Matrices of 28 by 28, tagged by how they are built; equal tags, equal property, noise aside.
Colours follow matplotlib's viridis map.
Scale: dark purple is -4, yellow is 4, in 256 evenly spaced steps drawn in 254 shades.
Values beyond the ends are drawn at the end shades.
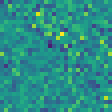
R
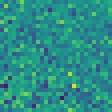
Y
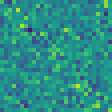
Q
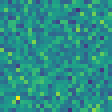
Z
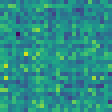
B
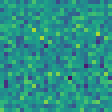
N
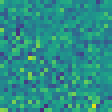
Y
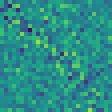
Q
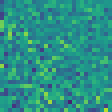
Y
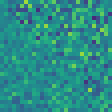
R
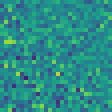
Y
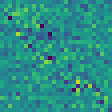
Q
